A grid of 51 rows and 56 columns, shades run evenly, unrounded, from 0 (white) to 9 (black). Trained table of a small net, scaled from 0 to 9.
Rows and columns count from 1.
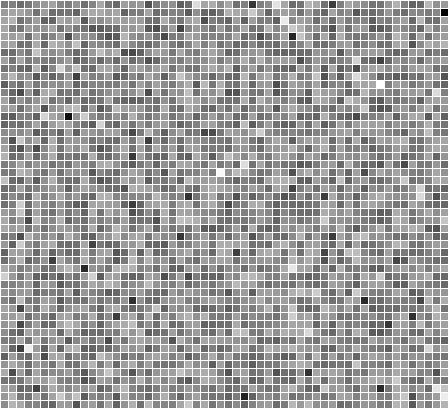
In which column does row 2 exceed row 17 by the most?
56
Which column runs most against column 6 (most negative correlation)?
9
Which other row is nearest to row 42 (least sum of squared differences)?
4
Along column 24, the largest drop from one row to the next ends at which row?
26
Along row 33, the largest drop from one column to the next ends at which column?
8
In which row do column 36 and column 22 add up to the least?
3
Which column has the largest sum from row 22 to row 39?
10
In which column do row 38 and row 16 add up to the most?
17
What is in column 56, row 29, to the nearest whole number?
3
